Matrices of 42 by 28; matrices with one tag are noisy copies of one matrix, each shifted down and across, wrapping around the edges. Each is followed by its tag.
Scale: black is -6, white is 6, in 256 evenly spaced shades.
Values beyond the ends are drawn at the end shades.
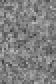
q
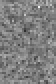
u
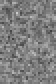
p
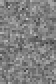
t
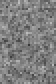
q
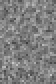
q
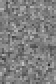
t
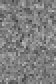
p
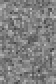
u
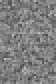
u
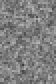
t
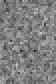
q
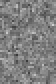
t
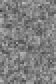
q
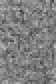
u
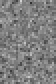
t
